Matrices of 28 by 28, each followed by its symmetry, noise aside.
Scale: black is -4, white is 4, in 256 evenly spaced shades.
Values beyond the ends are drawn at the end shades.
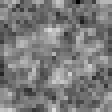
same after a half turn.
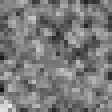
symmetric across the other diagonal.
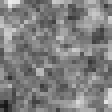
symmetric across the other diagonal.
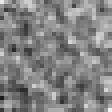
symmetric across the other diagonal.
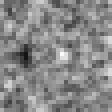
mirrored top to bottom.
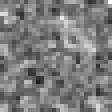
symmetric across the other diagonal.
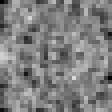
mirrored top to bottom.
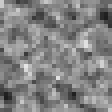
same after a half turn.
